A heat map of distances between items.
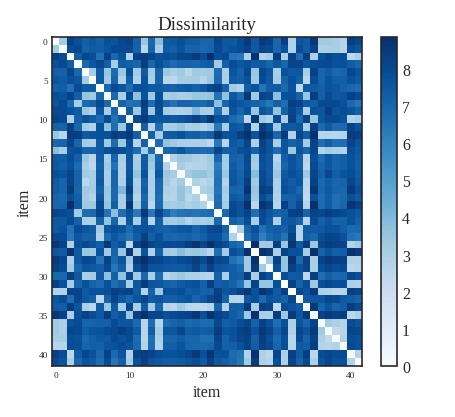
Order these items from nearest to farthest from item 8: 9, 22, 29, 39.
22, 29, 9, 39
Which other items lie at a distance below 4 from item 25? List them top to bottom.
6, 24, 33
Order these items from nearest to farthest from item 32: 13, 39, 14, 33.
39, 14, 13, 33
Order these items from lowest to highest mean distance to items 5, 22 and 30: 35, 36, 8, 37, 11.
11, 8, 36, 37, 35
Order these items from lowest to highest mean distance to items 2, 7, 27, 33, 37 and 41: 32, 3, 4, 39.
4, 39, 32, 3
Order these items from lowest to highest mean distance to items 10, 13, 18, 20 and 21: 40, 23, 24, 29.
23, 29, 40, 24
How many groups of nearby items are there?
5
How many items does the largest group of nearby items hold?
17
